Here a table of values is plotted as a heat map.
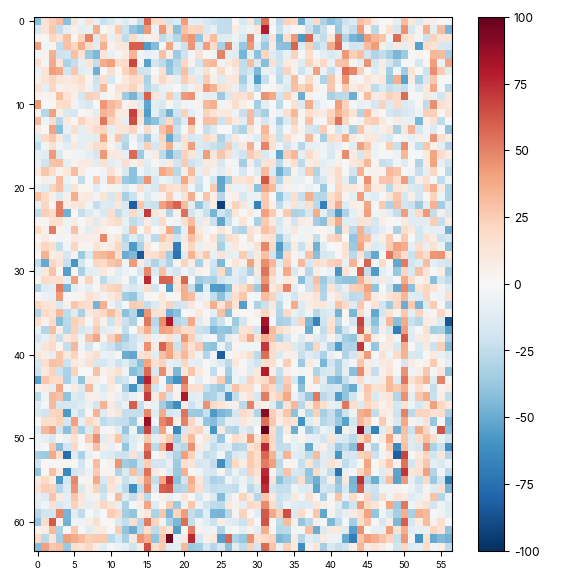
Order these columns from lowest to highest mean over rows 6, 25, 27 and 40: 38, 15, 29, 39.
39, 38, 29, 15
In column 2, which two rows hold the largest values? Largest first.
60, 25
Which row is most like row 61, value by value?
27
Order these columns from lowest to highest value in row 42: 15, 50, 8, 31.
8, 50, 15, 31
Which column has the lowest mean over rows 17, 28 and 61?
19
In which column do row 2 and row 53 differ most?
31
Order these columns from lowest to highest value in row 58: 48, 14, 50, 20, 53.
20, 14, 53, 48, 50
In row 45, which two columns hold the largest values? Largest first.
20, 15
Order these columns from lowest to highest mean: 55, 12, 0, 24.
12, 24, 0, 55
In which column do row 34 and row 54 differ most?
50
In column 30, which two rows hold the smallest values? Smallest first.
22, 7
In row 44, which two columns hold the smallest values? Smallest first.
13, 43
